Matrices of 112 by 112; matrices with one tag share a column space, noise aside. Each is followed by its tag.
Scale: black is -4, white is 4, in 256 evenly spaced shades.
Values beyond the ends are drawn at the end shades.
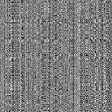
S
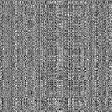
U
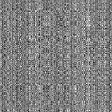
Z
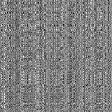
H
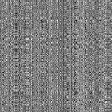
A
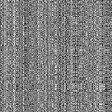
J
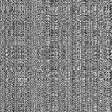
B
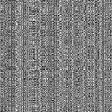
B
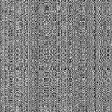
B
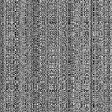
J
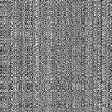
J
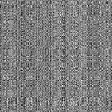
U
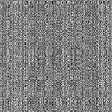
U
